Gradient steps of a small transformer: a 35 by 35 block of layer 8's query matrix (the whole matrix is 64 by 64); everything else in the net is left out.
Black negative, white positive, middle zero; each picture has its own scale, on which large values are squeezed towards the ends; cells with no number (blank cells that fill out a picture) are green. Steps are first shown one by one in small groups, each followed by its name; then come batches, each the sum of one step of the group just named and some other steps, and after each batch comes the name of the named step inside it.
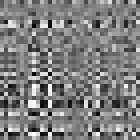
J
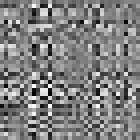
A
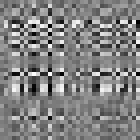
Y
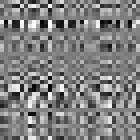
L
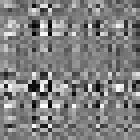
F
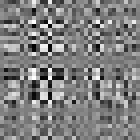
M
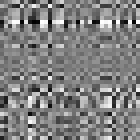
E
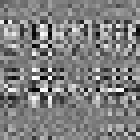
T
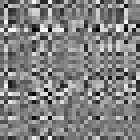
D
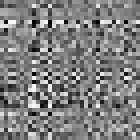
J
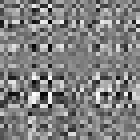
E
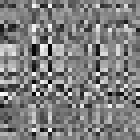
A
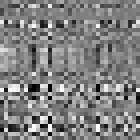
L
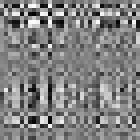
Y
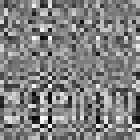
A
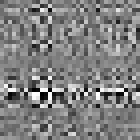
T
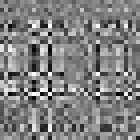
Y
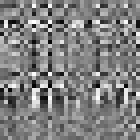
Y
